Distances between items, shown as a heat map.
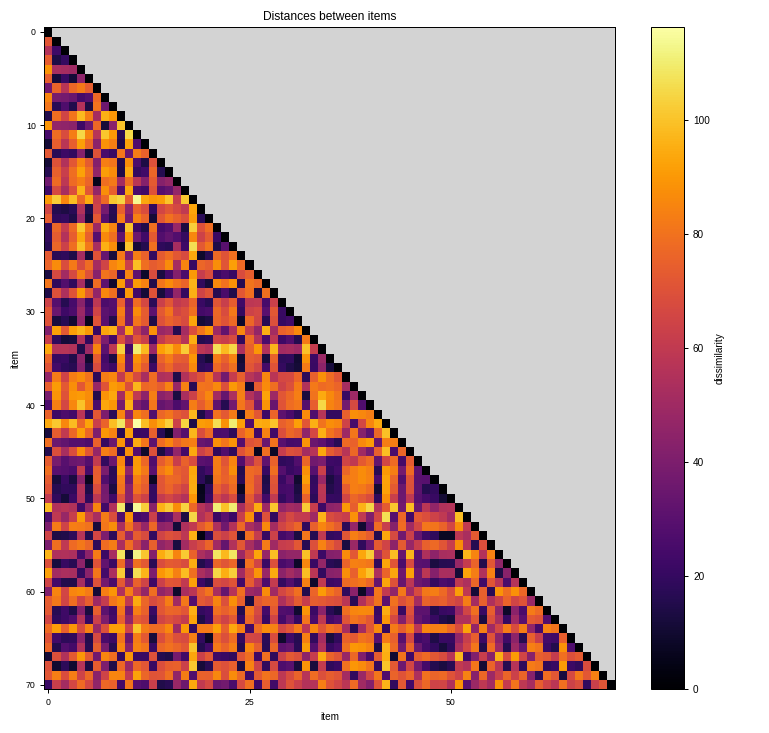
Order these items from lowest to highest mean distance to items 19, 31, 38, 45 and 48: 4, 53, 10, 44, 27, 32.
27, 44, 10, 4, 53, 32
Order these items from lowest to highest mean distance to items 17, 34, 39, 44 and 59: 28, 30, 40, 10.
30, 10, 28, 40
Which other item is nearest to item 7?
10
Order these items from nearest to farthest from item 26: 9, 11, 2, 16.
9, 11, 16, 2
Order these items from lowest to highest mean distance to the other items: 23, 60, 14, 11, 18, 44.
44, 14, 60, 23, 11, 18
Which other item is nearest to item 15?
43
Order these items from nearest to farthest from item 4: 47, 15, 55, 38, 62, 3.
62, 3, 47, 38, 55, 15
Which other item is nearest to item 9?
23
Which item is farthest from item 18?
11
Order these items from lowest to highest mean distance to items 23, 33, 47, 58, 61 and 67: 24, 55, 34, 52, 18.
24, 52, 55, 34, 18
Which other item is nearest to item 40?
22
